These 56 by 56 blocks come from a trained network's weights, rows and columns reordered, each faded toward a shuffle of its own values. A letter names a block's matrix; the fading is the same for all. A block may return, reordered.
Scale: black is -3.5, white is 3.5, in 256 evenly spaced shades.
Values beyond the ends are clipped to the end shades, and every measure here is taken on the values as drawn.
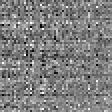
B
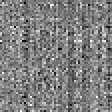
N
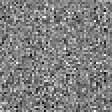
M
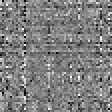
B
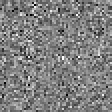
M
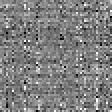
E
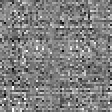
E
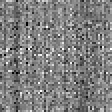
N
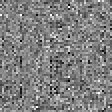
M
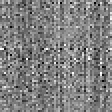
N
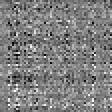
B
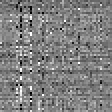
B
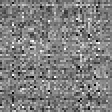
E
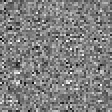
M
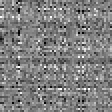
B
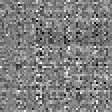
E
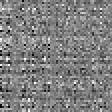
B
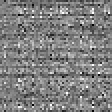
E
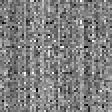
N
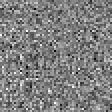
M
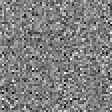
M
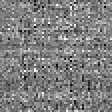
E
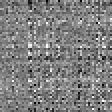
B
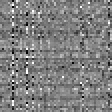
B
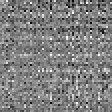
B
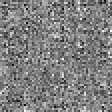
M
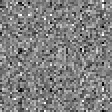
M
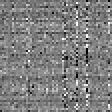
B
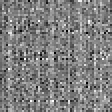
N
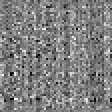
N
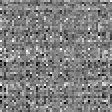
B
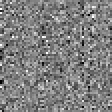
M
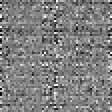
B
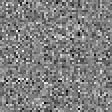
M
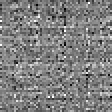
E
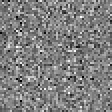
M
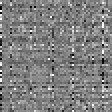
B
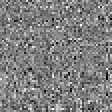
M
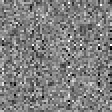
M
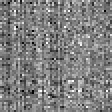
N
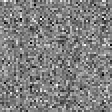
M
